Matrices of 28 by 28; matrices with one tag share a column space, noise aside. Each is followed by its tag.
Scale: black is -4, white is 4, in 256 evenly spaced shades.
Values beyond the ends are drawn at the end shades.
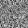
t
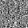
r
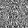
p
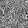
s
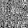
r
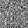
p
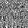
p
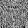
p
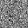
s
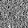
p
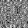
r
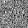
s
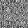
r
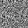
s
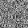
t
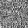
p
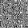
r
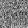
p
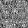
t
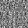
p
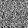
p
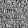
t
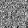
p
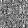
r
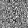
s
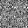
p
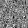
t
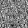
t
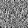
s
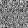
t
